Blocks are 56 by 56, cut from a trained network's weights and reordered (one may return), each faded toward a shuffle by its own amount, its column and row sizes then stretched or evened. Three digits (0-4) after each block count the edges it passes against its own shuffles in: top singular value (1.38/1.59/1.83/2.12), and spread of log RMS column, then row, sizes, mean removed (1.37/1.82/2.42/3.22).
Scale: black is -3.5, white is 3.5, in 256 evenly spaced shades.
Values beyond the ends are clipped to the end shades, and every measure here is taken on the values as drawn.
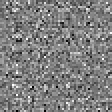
3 2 1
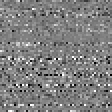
0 0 4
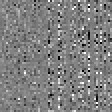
0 4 1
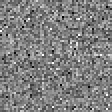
0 0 1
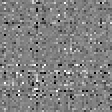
1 2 3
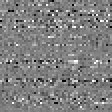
1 1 4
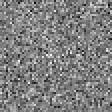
0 1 1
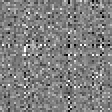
3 3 2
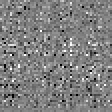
1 2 3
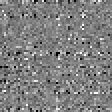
0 1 3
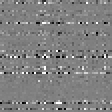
2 1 4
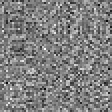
3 1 0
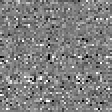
0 1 3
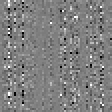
1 4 0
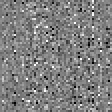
0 3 0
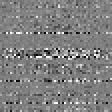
4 2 4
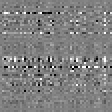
3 1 4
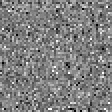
1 1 1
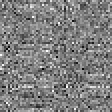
3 0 1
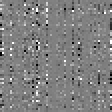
1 4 2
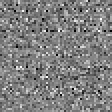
1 1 3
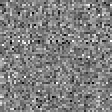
2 0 2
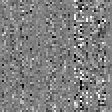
1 4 0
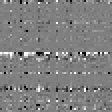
4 2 4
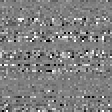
0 0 4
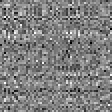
4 2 1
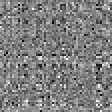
4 2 1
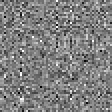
3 2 0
